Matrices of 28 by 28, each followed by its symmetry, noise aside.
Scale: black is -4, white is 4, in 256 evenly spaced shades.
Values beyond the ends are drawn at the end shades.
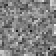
symmetric.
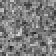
no symmetry.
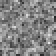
symmetric.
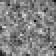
symmetric across the other diagonal.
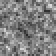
symmetric across the other diagonal.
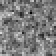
symmetric across the other diagonal.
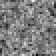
same after a half turn.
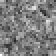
symmetric across the other diagonal.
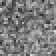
symmetric.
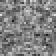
mirrored left to right.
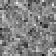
symmetric.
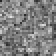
symmetric.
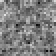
mirrored left to right.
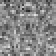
mirrored left to right.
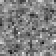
symmetric.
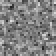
same after a half turn.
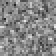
no symmetry.
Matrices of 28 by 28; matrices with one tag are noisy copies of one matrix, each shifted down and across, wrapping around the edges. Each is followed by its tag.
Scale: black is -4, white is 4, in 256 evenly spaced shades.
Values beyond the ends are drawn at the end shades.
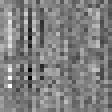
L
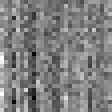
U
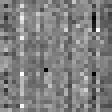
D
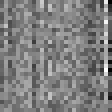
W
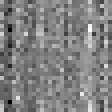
U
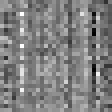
D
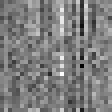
L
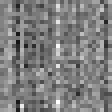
D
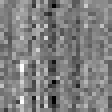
U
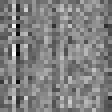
W
